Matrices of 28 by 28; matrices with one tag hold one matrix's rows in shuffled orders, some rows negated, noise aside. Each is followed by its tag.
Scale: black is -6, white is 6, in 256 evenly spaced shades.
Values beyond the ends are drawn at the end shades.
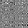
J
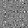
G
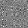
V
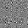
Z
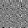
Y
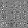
V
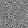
Z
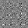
Y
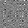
G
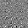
Z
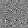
Z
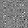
G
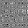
J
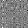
V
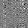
G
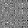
J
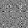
Y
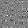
J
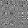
J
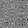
J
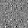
Z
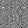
Y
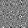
Y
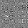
J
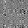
G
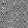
V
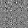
Z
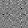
Y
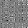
J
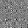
Z
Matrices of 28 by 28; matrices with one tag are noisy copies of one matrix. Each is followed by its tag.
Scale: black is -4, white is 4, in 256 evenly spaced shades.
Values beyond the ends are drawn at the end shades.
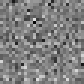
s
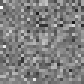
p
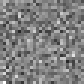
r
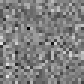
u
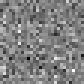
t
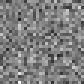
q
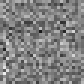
r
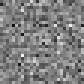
p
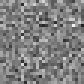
p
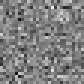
q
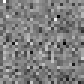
u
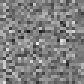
r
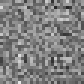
q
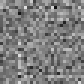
q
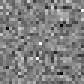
q
